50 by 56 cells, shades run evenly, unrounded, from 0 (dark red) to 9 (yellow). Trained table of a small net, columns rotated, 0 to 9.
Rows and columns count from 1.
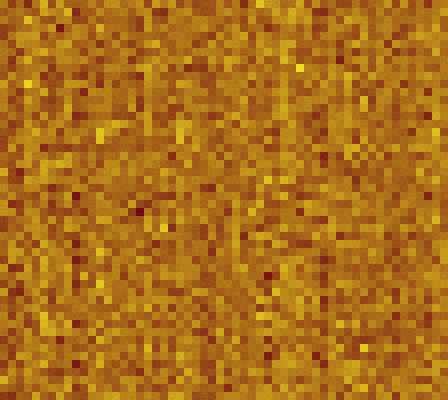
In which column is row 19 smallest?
6
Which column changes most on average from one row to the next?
34
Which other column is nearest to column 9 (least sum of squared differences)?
36
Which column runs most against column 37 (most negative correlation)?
41
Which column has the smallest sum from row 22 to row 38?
10
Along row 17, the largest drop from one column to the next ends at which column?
56
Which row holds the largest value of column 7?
42
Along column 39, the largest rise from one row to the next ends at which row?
26
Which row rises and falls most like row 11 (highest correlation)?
24
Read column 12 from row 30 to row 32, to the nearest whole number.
6 5 4
